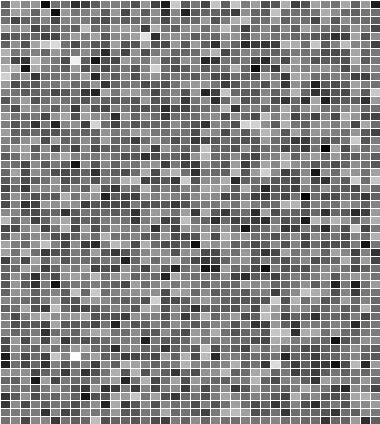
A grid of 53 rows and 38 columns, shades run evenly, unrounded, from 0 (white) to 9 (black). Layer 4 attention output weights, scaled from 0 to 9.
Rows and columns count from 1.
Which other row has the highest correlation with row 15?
21
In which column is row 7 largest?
11
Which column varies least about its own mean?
2
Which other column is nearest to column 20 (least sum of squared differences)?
7
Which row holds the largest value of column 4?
48
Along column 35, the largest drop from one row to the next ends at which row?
6
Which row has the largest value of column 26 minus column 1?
9
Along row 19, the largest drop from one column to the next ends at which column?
34
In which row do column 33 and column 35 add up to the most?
19
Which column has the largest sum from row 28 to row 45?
26
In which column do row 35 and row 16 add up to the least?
10
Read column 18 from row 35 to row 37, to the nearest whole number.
3 5 3
